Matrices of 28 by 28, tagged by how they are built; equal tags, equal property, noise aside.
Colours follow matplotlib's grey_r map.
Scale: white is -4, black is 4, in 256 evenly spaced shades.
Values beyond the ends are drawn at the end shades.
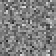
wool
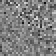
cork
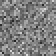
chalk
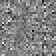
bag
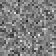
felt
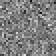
felt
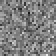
felt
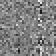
bag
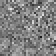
cork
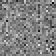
bag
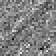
chalk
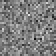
felt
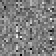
bag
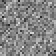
chalk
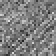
chalk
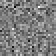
wool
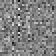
bag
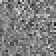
cork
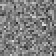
felt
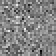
bag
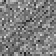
chalk
